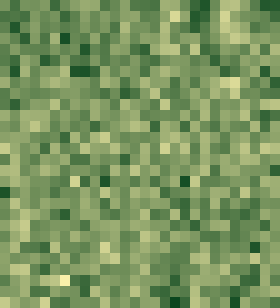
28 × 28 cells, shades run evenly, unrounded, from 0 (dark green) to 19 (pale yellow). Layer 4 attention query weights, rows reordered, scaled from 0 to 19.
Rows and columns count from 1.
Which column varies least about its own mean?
4
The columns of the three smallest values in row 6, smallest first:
5, 22, 2
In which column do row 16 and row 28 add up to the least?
28
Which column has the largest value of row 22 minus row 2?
3
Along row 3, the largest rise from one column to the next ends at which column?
13
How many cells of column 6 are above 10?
9
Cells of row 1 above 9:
10
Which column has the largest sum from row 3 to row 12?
17
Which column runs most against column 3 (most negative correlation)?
24
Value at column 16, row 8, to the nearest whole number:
10
